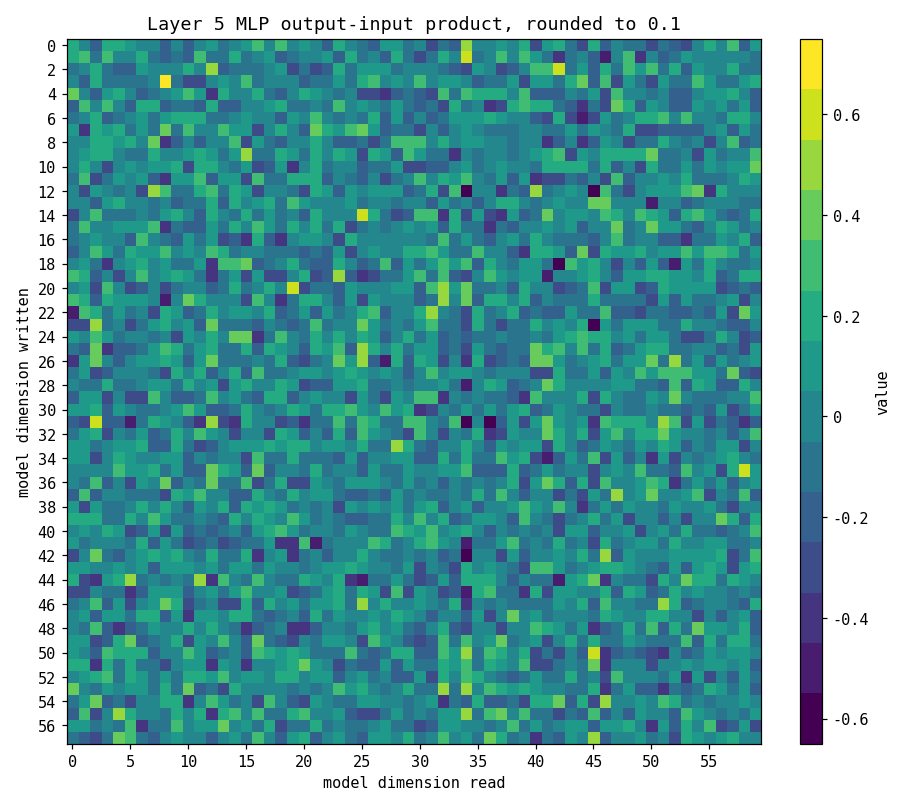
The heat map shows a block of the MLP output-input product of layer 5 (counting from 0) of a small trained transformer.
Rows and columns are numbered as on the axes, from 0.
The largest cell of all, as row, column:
3, 8
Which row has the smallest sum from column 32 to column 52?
22
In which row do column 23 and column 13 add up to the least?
16
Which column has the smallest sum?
27
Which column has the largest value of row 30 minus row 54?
10
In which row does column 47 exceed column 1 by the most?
31
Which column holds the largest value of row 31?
2
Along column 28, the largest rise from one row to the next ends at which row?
33
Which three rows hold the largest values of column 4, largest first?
55, 57, 35
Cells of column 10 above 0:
21
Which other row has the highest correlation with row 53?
50
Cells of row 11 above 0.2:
6
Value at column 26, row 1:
0
